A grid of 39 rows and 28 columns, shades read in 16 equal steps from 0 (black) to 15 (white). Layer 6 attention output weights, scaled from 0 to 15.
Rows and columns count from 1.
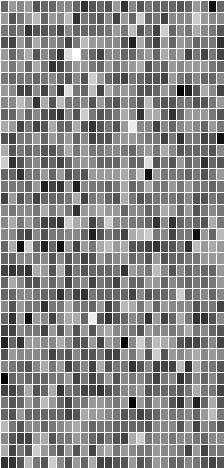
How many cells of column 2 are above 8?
7
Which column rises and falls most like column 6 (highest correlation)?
8
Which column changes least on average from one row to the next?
27
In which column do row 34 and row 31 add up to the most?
6
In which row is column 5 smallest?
9
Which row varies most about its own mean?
21
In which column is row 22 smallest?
11
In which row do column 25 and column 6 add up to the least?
20
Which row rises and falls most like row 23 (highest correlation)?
37
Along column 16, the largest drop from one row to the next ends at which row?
29
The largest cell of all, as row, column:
5, 10
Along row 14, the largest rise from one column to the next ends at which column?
19
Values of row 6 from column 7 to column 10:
3 4 7 9
